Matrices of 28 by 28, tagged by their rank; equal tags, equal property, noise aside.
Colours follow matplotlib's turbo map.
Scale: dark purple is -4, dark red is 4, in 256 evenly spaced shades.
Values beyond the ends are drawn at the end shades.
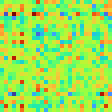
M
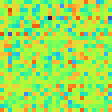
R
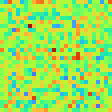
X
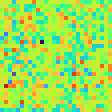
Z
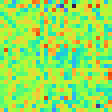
R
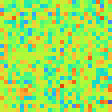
R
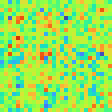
Z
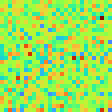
R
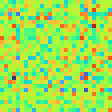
M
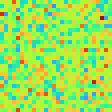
X
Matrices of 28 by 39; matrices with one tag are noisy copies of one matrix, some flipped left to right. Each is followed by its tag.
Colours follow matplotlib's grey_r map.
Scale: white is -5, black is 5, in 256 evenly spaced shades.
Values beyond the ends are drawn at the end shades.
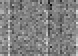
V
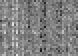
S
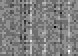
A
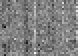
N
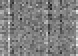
V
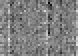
V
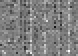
A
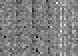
S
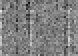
V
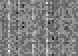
A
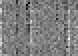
V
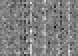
A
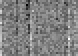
V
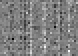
A
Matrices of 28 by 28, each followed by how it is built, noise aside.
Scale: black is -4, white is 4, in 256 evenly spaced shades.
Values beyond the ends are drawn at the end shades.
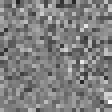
upper triangular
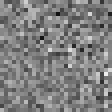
upper triangular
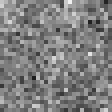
smooth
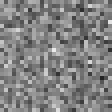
repeating rows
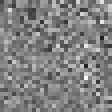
upper triangular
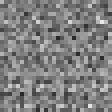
repeating columns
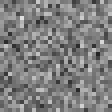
repeating rows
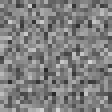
repeating columns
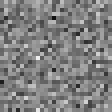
repeating rows
